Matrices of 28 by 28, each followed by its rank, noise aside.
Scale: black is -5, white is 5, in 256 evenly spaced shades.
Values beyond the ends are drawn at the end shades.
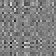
two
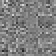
four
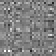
four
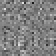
four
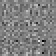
four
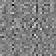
four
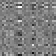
two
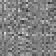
four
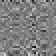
four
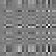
one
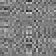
three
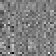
four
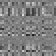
two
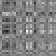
one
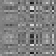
one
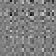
two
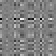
one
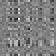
two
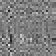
three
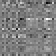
two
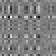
one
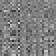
four
